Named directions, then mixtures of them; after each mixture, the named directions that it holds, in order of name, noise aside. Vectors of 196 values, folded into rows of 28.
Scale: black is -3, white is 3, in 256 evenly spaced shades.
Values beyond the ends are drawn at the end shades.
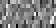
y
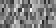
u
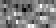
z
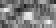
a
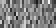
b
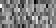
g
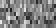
a, b.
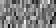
b, y.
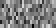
b, u, z.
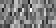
u.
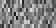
b, u.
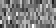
b, y, z.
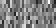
b.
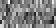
a, b, y.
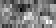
a, g, z.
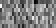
g.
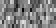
b, u, z.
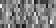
g, y.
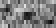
a, y.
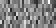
b.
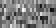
g, u, z.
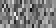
b, u.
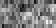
a, g, z.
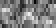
a, g.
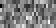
a, g, y.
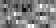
z.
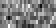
b, y, z.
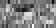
a, y, z.
